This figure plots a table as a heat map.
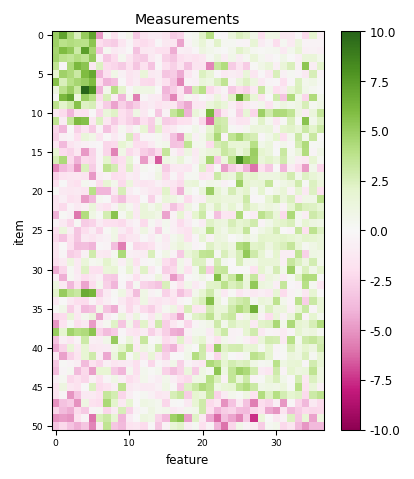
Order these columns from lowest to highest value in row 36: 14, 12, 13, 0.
0, 13, 12, 14
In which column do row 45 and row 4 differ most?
21
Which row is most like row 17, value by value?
47
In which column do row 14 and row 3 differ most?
1
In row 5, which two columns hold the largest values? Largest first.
5, 4
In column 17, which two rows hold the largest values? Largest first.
49, 10
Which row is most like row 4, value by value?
11
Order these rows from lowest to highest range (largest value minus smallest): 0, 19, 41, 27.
19, 41, 27, 0
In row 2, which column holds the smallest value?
16
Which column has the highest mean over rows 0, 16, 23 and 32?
25
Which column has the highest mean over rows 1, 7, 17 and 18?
4
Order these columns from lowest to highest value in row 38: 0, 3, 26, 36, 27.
36, 26, 27, 3, 0
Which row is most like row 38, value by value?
6
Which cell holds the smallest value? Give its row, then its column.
49, 27
